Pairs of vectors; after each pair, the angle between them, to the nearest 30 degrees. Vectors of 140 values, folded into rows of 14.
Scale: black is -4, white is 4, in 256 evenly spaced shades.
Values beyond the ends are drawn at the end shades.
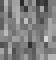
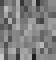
60 degrees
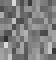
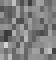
30 degrees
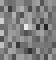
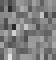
60 degrees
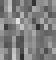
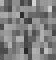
120 degrees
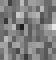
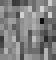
90 degrees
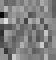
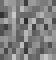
60 degrees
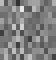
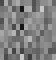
150 degrees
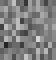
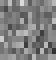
120 degrees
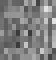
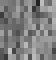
60 degrees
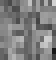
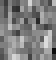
30 degrees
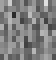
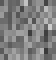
120 degrees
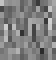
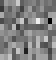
90 degrees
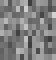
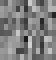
150 degrees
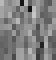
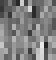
150 degrees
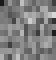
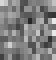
150 degrees
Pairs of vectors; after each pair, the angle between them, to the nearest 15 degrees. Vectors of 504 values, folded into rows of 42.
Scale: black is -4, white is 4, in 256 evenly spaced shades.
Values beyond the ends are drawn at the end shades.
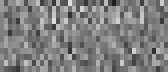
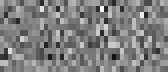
75 degrees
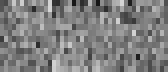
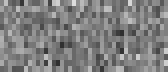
135 degrees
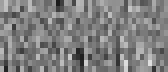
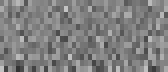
75 degrees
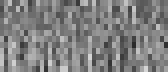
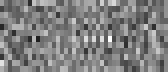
75 degrees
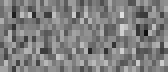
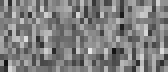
135 degrees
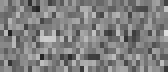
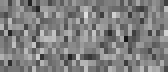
30 degrees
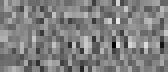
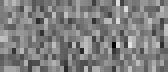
30 degrees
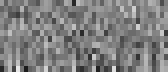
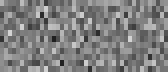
90 degrees
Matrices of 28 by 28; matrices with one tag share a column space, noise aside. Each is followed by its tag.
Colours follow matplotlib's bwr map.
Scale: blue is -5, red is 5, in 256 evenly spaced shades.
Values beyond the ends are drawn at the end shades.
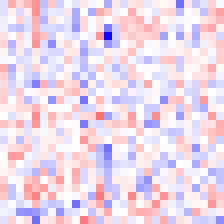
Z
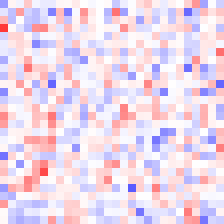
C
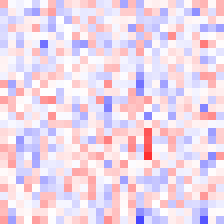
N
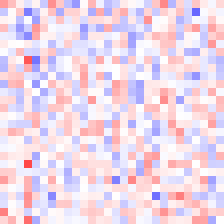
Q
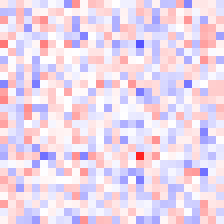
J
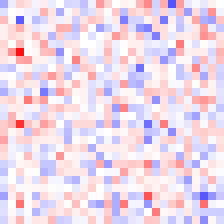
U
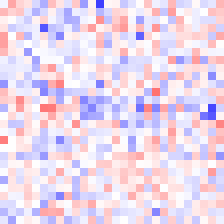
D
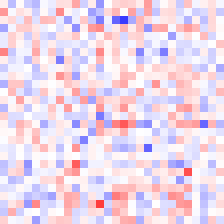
U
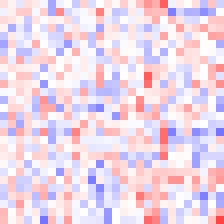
N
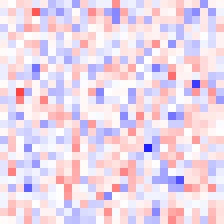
C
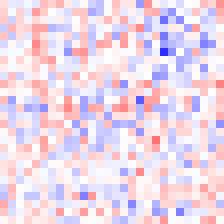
D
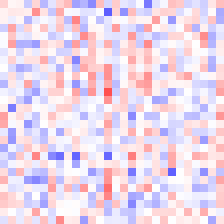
J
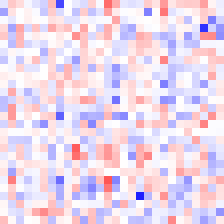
Z
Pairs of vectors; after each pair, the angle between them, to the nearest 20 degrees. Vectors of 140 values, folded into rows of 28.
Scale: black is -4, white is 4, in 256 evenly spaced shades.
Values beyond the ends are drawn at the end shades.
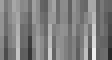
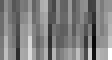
160 degrees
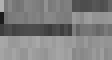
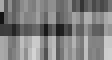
40 degrees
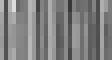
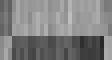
100 degrees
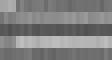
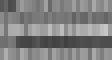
160 degrees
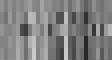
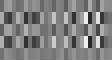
100 degrees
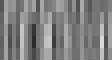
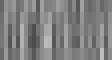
20 degrees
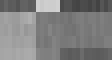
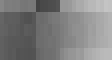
140 degrees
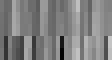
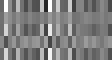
100 degrees
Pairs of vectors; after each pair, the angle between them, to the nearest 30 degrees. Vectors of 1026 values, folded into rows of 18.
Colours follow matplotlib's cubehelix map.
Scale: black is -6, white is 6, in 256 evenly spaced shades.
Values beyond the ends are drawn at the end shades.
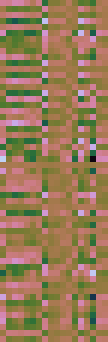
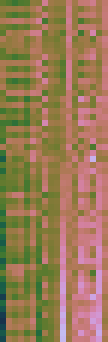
120 degrees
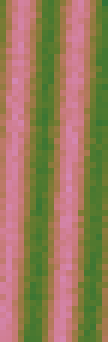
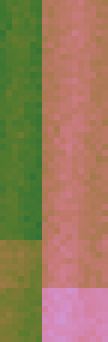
90 degrees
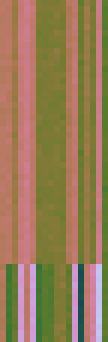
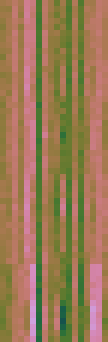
60 degrees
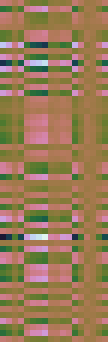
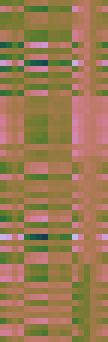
150 degrees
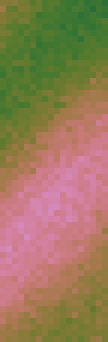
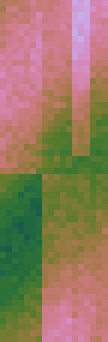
150 degrees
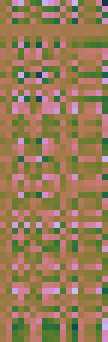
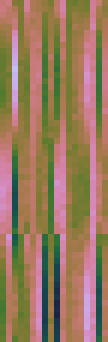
90 degrees
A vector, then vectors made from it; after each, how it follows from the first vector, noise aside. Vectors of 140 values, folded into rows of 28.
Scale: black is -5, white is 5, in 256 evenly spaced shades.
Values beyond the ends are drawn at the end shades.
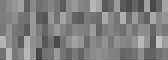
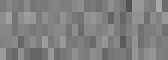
reversed, shrunk.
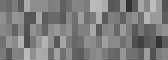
sign-scrambled.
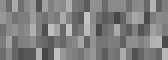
wrapped around.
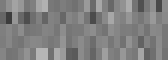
reversed, negated, partly zeroed.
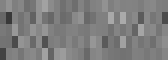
reversed, negated, partly zeroed.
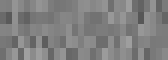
reversed, negated, shrunk.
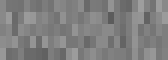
reversed, shrunk.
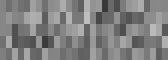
wrapped around.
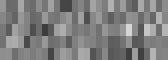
wrapped around.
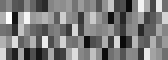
reversed, scaled up.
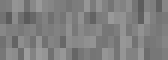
reversed, negated, shrunk.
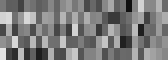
reversed, scaled up.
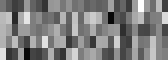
reversed, scaled up.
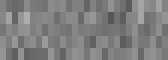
reversed, shrunk.
